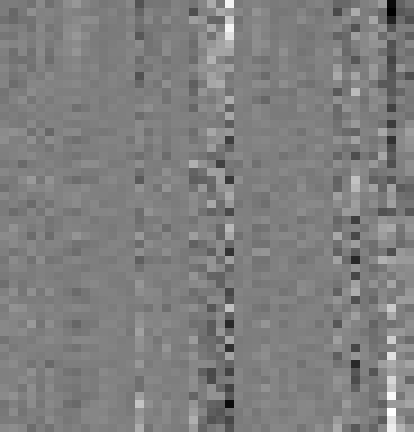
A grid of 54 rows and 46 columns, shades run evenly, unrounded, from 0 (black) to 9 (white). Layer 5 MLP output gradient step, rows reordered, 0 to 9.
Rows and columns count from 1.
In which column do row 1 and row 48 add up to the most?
26
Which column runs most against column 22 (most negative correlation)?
25
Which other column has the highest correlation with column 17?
39
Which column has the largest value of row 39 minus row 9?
44
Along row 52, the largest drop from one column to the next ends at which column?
45
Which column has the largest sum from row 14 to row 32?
40
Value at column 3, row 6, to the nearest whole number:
5
